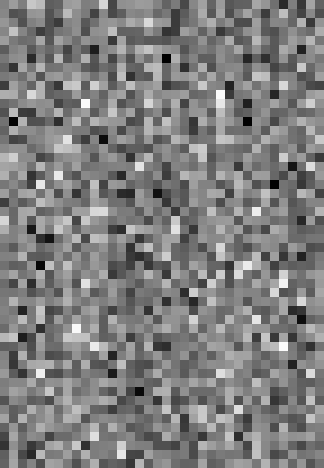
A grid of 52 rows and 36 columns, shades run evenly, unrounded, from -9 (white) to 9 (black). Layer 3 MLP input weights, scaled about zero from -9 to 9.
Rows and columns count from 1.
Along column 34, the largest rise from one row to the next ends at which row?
35
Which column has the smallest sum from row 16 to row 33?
8
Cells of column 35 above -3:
44
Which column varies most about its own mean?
5
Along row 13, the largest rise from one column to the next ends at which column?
3
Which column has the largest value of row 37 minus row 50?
23
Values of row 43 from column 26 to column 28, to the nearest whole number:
-1 0 1
